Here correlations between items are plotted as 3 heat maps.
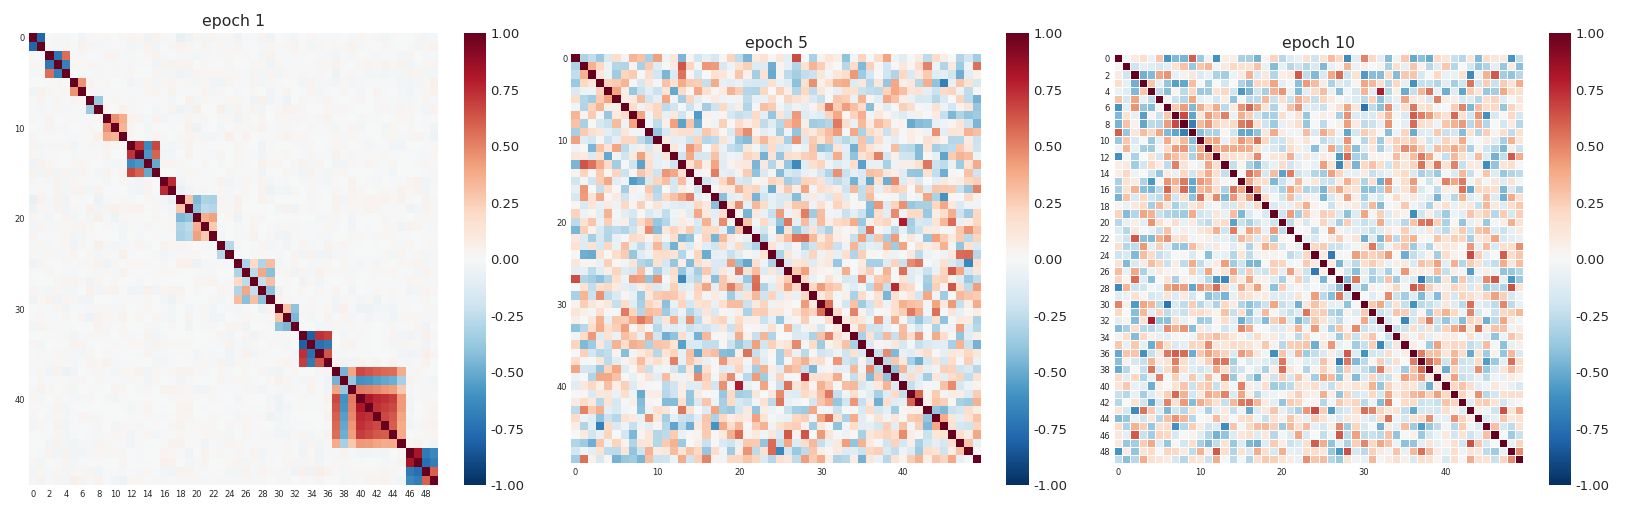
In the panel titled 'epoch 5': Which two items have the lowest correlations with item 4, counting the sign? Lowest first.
12, 7
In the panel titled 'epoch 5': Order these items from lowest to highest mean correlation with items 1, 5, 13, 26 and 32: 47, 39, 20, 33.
47, 33, 39, 20
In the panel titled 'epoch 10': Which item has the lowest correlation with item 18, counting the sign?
32
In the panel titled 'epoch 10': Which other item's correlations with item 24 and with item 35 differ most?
26
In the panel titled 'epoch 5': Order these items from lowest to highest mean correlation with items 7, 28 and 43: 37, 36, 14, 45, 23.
45, 23, 36, 14, 37
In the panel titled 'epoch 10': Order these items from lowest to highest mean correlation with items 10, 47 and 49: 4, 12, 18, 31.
4, 18, 12, 31
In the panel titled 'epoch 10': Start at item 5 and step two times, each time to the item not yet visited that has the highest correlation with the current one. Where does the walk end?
13
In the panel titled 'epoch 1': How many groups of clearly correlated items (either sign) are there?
14
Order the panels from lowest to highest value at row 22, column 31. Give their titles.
epoch 10, epoch 1, epoch 5
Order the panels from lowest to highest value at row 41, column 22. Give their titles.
epoch 1, epoch 5, epoch 10
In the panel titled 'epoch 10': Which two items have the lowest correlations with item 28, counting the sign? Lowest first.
0, 9
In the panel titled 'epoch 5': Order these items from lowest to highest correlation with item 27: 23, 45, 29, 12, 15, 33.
15, 33, 29, 23, 12, 45
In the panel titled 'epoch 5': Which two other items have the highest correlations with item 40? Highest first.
20, 26
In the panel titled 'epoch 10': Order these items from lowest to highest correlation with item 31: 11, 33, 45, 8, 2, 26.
2, 26, 8, 33, 45, 11
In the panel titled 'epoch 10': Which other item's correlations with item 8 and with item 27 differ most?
7
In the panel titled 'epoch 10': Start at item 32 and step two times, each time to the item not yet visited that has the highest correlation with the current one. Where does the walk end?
38
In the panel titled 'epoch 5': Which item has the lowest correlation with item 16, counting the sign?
24
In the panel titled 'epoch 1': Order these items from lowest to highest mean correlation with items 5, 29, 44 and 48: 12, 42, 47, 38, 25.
47, 38, 12, 25, 42
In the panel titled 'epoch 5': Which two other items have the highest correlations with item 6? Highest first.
31, 33
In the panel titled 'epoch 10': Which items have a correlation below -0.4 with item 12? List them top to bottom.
0, 27, 46
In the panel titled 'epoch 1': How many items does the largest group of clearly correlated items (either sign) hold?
9
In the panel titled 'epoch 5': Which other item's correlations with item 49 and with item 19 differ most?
21
